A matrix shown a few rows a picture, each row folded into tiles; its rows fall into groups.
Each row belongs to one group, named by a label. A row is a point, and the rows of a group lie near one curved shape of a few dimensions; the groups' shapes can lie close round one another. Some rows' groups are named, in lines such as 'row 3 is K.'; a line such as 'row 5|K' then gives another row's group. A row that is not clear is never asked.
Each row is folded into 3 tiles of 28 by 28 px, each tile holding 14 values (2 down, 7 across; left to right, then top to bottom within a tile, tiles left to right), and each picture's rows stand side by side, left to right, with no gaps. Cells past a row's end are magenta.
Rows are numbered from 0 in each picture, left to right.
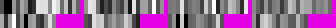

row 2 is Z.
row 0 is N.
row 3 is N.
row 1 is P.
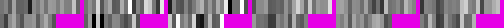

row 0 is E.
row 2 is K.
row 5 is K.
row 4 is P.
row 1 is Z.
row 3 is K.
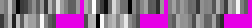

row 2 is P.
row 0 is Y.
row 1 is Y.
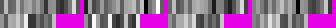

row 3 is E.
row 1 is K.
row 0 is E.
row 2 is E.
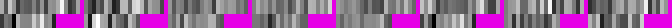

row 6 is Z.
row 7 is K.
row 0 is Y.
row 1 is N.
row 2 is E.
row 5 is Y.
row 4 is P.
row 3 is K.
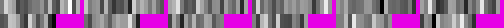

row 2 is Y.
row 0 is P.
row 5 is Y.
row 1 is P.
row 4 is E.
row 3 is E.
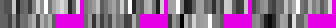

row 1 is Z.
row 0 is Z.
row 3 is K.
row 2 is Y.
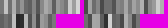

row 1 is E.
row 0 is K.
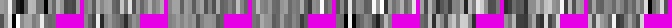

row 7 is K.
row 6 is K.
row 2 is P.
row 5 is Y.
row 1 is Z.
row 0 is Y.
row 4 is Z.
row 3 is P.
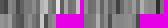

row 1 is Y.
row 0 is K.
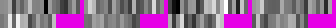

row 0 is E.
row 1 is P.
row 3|Y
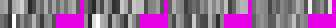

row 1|N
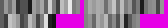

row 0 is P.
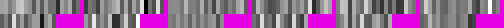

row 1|K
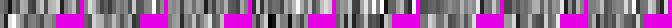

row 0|N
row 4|Z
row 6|K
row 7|Z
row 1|P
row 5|K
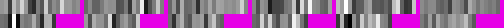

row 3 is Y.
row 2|E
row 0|Z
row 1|K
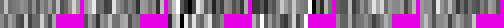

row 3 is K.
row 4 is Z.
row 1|Y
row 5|P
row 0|K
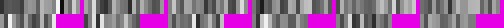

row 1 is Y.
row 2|K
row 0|K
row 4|K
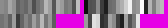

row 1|K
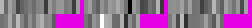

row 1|E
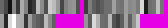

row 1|K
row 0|N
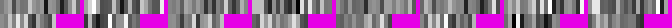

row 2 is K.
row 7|P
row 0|E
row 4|E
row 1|Y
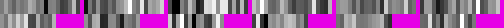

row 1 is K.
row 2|N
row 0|E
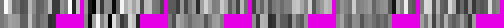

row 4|P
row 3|K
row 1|N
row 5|P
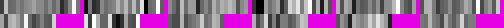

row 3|N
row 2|Z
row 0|E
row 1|K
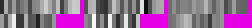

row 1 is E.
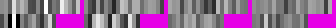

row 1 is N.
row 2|P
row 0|Z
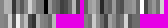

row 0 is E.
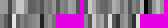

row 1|E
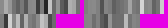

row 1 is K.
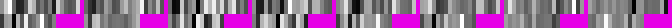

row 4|Y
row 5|Y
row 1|N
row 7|E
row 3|N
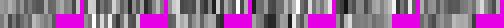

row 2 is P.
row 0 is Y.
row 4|N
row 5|Y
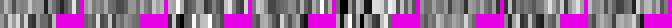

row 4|N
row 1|K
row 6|K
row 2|Y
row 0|E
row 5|E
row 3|P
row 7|P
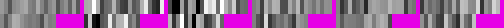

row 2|N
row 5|K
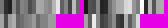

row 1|K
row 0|N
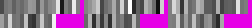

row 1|Z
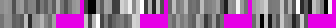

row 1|N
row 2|P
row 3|Z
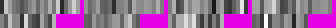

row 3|Z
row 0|E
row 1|E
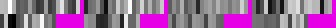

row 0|Y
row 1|K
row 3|Z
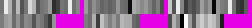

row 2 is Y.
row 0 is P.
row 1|E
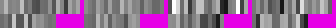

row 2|P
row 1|Z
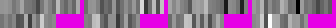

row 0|K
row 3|E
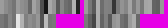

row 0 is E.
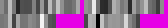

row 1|Y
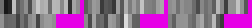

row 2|P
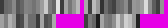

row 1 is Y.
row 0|K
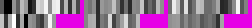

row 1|K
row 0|N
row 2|P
